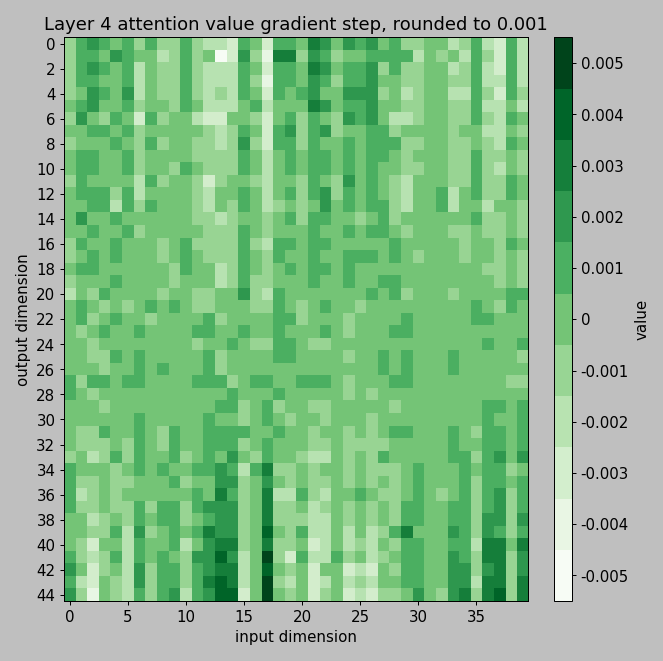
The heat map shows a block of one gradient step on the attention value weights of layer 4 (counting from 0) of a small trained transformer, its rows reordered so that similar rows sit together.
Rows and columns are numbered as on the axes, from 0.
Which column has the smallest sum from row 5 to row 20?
17
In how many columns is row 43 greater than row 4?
17
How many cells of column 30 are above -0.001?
35
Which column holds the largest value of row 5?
21
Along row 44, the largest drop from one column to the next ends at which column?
15
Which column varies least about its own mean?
31
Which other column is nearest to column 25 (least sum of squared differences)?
10
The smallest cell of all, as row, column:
1, 13
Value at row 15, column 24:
0.001
